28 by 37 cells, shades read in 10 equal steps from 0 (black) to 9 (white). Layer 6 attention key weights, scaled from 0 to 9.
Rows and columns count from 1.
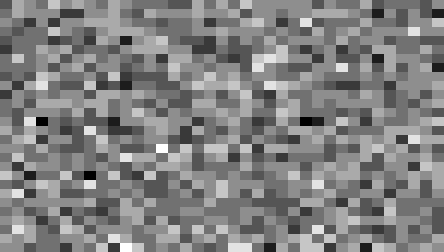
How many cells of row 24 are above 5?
5
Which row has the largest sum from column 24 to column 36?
20
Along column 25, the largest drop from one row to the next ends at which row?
16
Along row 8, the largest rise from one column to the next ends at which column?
22
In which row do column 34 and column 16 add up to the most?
17
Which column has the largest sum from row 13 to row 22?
19
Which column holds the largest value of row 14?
3
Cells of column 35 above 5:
5
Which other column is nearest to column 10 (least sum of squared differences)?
31
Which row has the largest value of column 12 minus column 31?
28
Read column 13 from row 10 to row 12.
4 5 3
